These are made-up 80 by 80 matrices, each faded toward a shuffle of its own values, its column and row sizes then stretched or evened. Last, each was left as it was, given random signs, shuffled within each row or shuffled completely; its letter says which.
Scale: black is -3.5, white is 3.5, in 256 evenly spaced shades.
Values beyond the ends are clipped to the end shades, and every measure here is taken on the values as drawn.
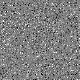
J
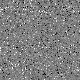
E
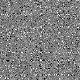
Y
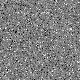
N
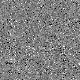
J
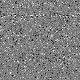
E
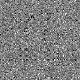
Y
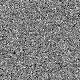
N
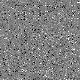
J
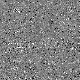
J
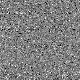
E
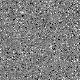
J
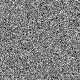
N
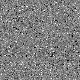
E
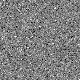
E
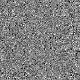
Y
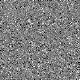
J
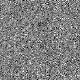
Y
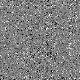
Y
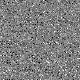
E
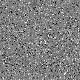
N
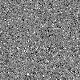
E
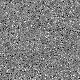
N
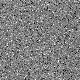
N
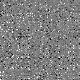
Y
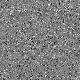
E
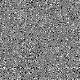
J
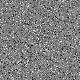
N
